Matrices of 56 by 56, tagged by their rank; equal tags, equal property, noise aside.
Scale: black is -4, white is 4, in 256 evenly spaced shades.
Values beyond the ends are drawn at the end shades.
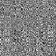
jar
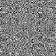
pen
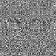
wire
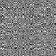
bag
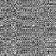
bag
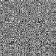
wire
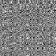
jar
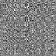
pen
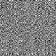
jar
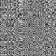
jar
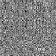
wire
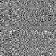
wire
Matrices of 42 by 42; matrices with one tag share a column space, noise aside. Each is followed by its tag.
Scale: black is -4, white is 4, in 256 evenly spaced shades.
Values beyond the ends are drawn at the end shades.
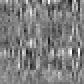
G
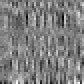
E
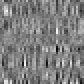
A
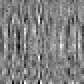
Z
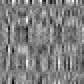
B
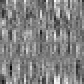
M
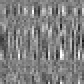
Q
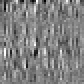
G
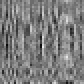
Z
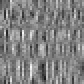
M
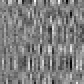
B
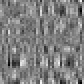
A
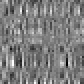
A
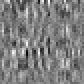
G
